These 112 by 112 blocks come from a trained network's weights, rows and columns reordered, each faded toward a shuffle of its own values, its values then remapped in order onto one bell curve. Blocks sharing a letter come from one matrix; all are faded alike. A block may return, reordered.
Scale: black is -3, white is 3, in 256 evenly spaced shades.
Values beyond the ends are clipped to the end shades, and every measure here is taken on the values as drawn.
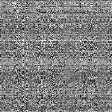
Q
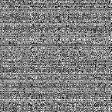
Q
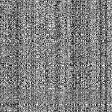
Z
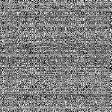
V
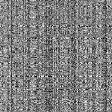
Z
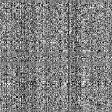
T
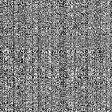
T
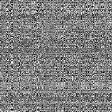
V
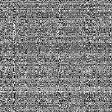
Q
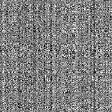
T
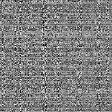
V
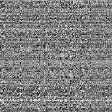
Q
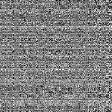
Q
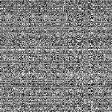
Q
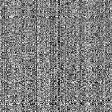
T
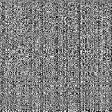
T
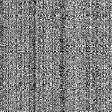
Z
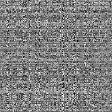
V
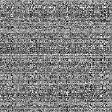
Q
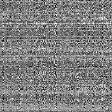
Q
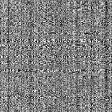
T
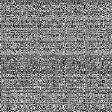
V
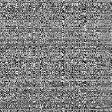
V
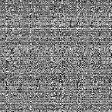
Q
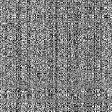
Z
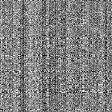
Z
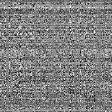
Q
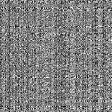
T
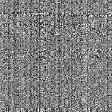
T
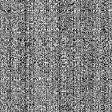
T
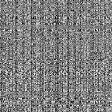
Z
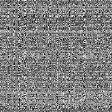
V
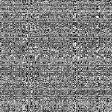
V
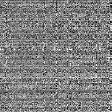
Q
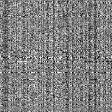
Z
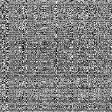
V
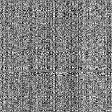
Z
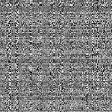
V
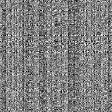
Z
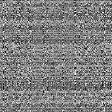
V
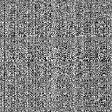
T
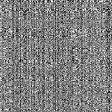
T
